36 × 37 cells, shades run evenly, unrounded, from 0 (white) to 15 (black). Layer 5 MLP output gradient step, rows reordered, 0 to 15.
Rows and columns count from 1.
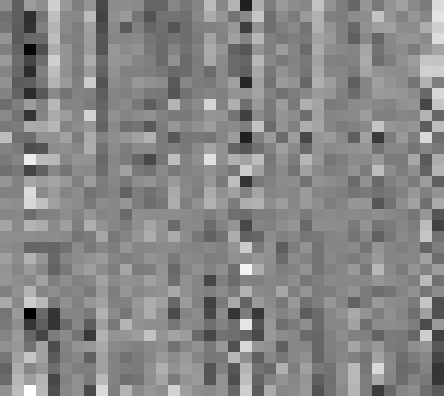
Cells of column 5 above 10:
5
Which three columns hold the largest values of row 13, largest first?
21, 32, 26
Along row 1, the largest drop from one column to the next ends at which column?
22
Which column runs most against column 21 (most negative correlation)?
6
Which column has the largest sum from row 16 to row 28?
37
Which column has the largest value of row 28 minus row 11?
18
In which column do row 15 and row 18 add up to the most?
13
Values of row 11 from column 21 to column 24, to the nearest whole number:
11 7 8 6
